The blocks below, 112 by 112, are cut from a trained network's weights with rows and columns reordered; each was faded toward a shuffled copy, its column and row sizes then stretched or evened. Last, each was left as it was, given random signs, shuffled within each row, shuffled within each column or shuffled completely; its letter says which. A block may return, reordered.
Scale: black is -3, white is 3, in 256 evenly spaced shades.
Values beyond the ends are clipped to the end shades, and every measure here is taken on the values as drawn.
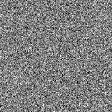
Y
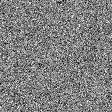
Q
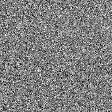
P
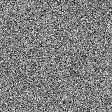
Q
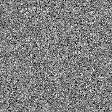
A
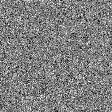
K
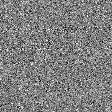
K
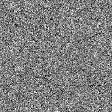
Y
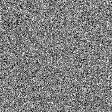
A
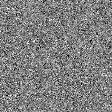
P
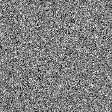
A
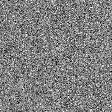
A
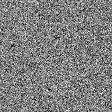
A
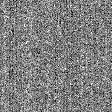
A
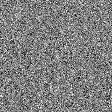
A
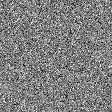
Q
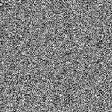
Y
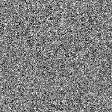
Y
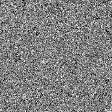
P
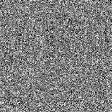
Y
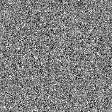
P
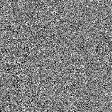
Y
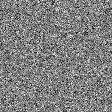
Q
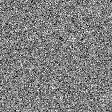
K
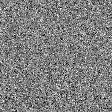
K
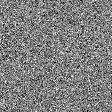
A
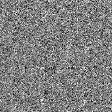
Y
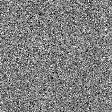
A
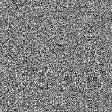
Y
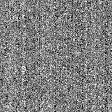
Y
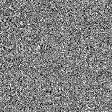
Y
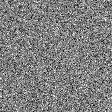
Q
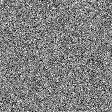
Q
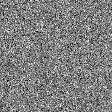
A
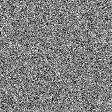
K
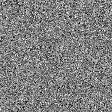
K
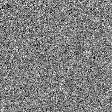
K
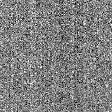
Y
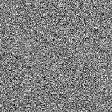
Y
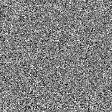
P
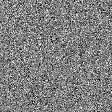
A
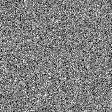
A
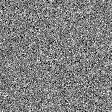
Q
